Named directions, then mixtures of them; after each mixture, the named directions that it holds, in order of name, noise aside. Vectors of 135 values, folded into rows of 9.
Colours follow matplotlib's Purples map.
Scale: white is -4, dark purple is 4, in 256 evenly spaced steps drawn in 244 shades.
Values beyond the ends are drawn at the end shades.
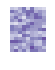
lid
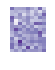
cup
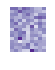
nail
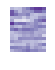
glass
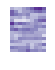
glass.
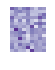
cup, nail.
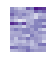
glass, lid.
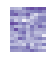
glass, nail.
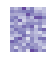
lid, nail.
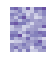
lid.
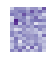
cup.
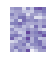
lid, nail.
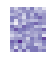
cup, lid.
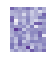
cup, nail.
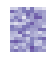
lid.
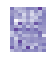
cup, glass.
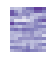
glass.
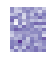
cup, lid.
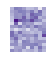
cup, glass.
